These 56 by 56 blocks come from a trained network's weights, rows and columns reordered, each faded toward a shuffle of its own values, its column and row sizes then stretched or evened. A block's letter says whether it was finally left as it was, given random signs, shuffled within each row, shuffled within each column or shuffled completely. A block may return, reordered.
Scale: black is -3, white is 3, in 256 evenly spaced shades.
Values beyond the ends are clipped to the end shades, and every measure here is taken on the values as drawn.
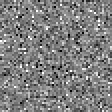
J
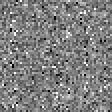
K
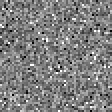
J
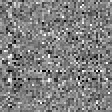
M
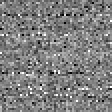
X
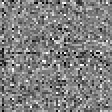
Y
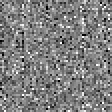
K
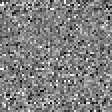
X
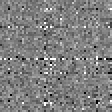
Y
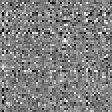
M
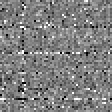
M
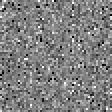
K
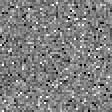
J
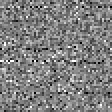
X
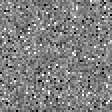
J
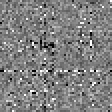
Y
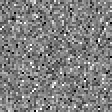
J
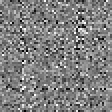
M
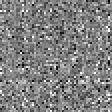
Y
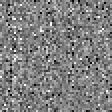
K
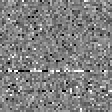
X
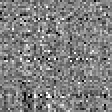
M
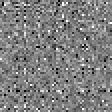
M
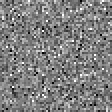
K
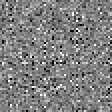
M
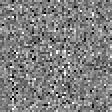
K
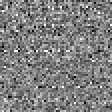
X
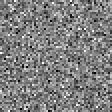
J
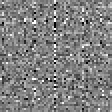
Y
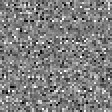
X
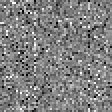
K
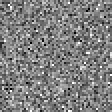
J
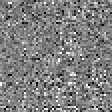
M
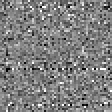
Y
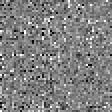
Y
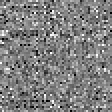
M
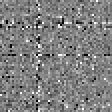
M
